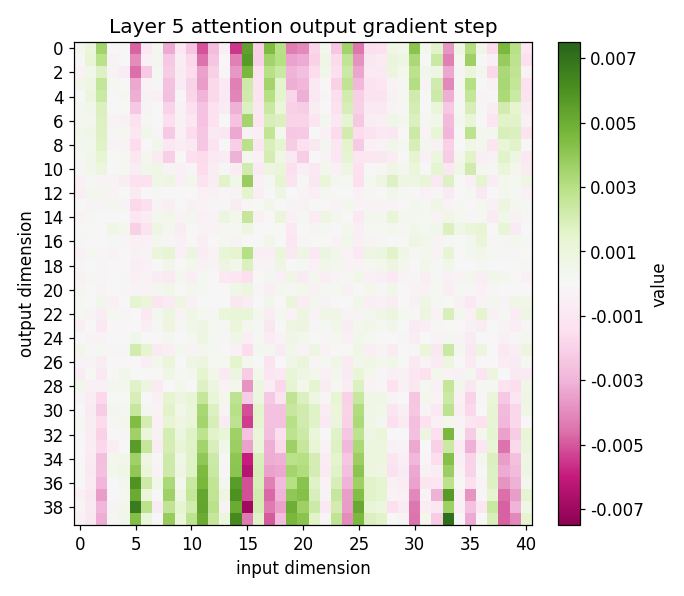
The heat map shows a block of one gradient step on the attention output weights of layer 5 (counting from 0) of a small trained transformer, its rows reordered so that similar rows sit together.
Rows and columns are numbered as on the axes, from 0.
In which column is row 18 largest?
15
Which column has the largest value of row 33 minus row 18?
5
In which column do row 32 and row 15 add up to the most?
33
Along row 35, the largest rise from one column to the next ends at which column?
16
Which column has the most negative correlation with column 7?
9
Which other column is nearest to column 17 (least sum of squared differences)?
30
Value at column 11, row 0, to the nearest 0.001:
-0.005
